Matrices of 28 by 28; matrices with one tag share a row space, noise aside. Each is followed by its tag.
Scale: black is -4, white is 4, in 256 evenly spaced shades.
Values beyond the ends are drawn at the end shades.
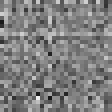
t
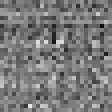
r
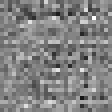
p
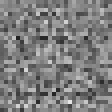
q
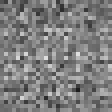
q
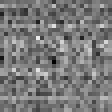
r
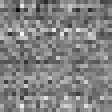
q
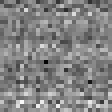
q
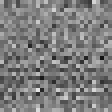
r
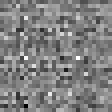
q
